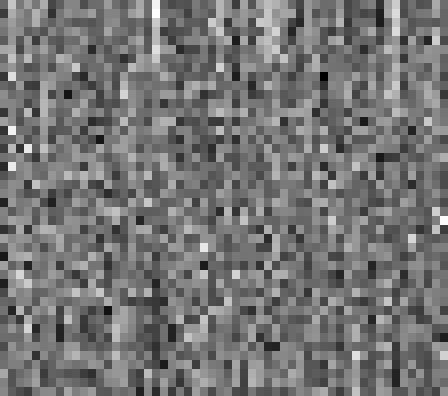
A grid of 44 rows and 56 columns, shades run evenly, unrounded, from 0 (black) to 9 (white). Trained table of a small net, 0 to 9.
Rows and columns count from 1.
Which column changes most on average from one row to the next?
4
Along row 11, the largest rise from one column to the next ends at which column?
16
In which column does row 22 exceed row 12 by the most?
21
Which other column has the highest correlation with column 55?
18
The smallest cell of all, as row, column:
9, 41
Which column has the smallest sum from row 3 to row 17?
30
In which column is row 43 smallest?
50
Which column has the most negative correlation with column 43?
48
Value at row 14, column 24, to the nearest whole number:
3
